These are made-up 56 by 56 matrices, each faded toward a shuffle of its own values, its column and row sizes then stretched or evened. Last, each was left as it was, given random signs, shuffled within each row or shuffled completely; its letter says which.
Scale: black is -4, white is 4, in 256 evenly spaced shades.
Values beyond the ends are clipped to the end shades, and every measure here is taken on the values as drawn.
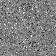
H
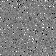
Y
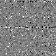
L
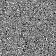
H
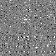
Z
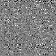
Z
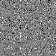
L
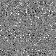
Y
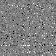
L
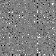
Z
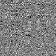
Z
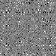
Z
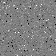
H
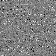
Y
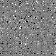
Z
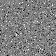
H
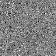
Y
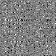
Z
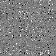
L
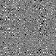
Z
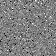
H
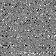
Y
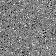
H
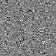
Z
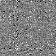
Z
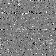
Y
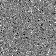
H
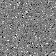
H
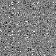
Z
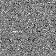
Y
